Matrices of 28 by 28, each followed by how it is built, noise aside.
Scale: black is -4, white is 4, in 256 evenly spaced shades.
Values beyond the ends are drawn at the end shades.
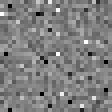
sparse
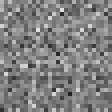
repeating columns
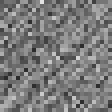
Hankel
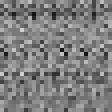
repeating columns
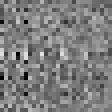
low rank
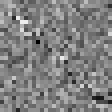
banded
